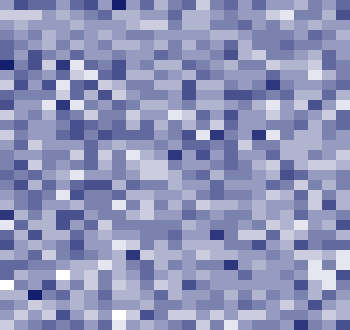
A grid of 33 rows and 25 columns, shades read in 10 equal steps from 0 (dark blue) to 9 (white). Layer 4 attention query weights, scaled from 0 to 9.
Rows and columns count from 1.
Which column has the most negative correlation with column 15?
10
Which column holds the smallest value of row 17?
2
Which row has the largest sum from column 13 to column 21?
32
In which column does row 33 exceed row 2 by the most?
17
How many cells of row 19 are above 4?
11
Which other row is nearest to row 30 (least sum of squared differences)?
21
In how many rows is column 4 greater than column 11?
13
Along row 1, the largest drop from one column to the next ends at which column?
9
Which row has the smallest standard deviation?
4
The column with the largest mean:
23
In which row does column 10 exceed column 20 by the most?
16
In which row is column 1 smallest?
7
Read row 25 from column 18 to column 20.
4 2 5
